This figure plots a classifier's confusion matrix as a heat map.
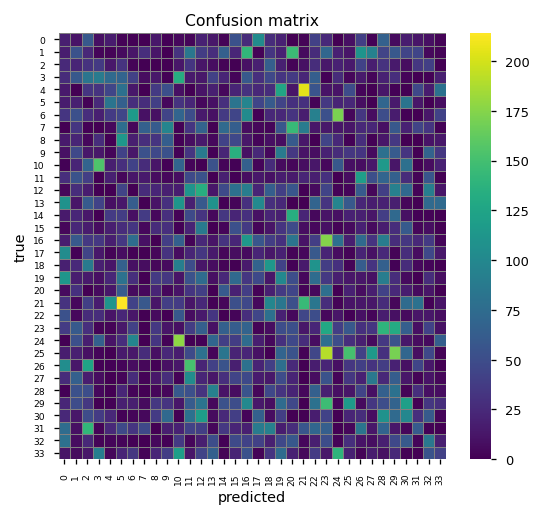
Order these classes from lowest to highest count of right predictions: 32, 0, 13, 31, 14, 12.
0, 14, 31, 32, 13, 12
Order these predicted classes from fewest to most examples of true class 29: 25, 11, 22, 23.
11, 22, 25, 23
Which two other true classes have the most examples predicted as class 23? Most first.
25, 16
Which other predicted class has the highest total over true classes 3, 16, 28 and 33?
10
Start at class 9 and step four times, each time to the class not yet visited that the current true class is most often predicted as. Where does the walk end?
26
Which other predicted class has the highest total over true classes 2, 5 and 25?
23
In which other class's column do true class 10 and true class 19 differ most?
3
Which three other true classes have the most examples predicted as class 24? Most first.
6, 33, 13
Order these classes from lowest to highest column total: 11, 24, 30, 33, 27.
33, 27, 24, 30, 11
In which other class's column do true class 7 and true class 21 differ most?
5
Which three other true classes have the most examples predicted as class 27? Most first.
25, 1, 11
